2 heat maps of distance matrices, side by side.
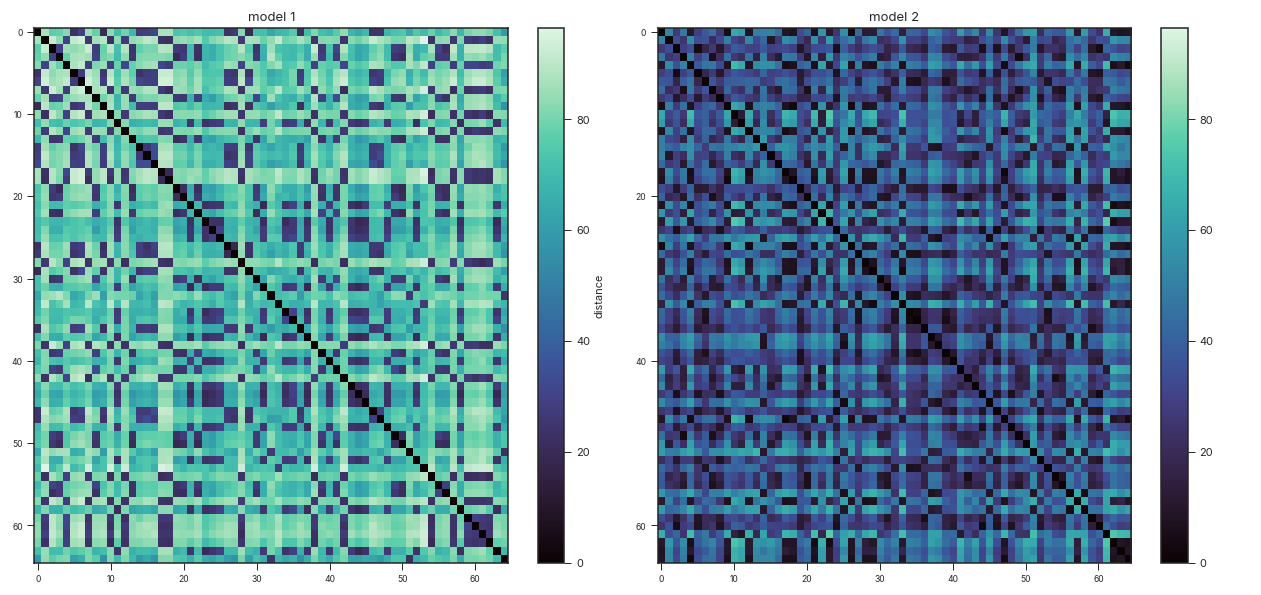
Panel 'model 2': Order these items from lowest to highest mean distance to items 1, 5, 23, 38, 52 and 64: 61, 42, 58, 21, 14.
21, 42, 14, 58, 61
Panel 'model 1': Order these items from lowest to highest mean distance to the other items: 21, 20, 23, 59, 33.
23, 21, 20, 59, 33
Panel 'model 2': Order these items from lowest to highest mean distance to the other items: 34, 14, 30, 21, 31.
31, 34, 30, 21, 14
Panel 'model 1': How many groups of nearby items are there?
6
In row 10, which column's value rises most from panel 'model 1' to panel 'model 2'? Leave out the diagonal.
62
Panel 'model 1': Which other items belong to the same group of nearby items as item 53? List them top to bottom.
33
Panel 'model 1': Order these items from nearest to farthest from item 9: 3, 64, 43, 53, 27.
27, 64, 43, 53, 3
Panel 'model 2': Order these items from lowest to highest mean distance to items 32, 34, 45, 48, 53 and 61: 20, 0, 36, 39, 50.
39, 36, 20, 50, 0
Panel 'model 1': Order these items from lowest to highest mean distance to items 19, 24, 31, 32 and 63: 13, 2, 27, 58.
58, 13, 2, 27
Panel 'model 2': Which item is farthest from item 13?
51
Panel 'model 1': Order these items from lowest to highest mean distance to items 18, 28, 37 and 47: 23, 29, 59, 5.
59, 23, 29, 5
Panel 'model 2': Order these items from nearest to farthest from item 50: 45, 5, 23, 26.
5, 45, 26, 23
